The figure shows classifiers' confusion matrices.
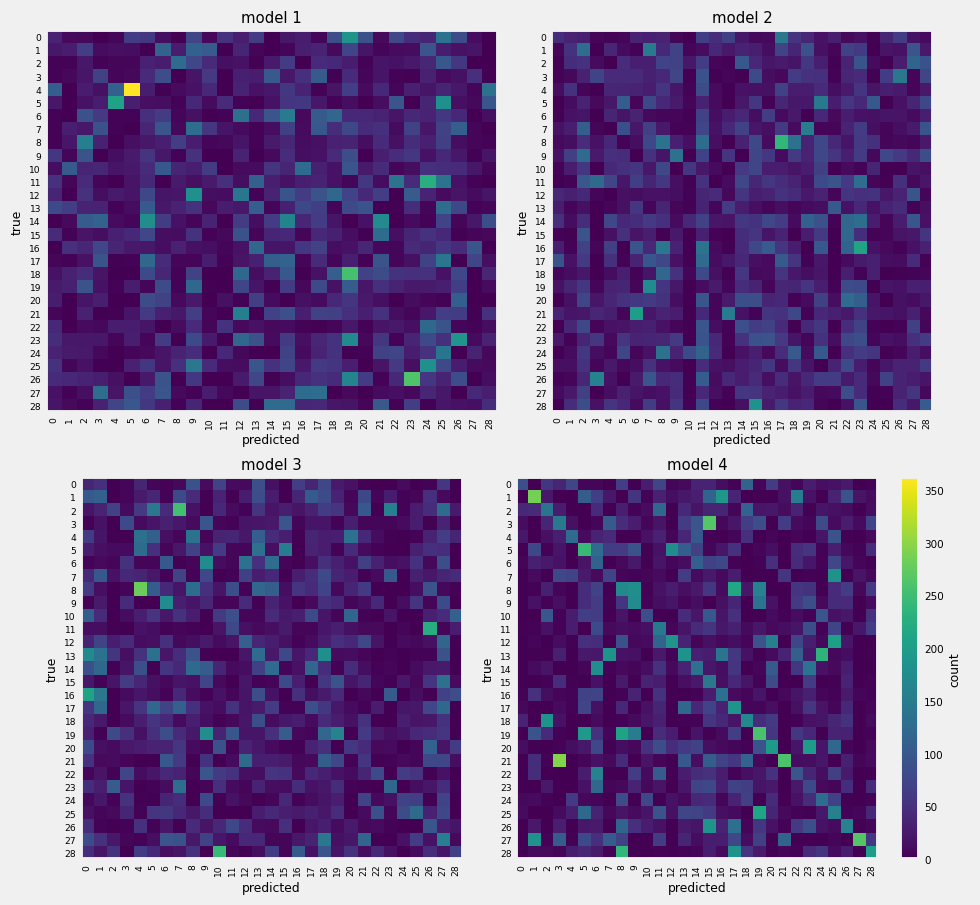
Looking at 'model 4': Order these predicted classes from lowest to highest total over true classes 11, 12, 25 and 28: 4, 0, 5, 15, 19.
0, 4, 15, 5, 19
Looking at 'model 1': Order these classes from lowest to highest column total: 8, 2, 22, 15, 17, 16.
8, 22, 16, 2, 17, 15
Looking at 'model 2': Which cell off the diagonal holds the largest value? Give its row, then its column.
8, 17
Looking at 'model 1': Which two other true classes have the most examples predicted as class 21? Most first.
14, 15
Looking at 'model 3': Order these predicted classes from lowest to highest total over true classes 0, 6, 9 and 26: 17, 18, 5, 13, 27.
5, 17, 13, 18, 27
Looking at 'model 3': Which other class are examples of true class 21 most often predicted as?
12
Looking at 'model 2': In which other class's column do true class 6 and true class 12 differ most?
27
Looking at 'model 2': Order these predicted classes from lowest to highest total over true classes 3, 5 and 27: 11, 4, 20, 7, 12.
12, 4, 7, 11, 20
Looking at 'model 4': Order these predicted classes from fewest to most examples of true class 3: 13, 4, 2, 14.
4, 2, 13, 14
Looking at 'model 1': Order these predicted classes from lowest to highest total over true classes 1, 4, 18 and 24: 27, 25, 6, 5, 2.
27, 6, 2, 25, 5
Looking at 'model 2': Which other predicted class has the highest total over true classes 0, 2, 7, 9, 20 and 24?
11
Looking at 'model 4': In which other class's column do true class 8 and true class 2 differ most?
17
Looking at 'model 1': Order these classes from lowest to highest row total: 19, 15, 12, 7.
15, 19, 7, 12
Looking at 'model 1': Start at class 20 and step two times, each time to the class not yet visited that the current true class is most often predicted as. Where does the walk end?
23
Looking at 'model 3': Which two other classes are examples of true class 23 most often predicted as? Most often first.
7, 2
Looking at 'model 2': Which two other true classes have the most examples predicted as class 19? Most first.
7, 14
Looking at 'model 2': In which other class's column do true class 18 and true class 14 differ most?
23
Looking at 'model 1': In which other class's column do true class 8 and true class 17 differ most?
2
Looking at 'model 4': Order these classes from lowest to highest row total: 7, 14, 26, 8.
7, 14, 26, 8
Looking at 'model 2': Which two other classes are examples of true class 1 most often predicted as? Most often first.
7, 2
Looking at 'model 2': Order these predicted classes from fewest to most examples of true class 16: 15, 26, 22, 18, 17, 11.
26, 18, 17, 15, 22, 11
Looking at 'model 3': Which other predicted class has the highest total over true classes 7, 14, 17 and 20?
1
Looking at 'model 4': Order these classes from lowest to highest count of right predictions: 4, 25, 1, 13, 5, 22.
22, 4, 25, 13, 5, 1
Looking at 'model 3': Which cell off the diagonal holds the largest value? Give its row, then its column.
8, 4
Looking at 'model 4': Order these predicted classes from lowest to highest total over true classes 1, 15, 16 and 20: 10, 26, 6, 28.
28, 10, 26, 6
